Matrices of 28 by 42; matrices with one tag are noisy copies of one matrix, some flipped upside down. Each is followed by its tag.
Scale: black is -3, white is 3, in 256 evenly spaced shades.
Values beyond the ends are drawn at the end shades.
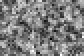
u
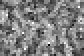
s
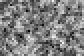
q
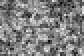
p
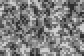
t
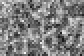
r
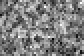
p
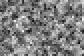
q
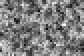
r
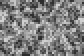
s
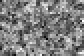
u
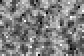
t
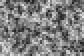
r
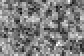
r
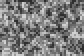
r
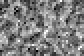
s
